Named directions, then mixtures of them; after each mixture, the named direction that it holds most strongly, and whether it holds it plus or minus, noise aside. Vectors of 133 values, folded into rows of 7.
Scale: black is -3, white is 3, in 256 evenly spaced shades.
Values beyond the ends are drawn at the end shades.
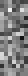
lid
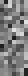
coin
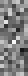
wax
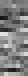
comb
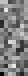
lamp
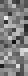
wax, minus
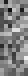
lid, minus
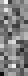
lamp, plus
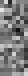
coin, minus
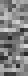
comb, minus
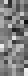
coin, minus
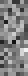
wax, minus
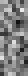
lid, plus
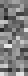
wax, plus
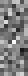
wax, plus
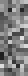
lid, minus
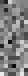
lamp, minus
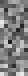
lamp, minus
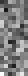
lamp, minus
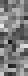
lamp, minus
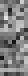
wax, minus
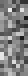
lid, plus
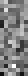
lamp, plus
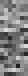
comb, minus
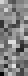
lamp, plus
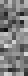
comb, plus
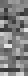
comb, plus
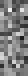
lid, plus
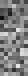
comb, plus
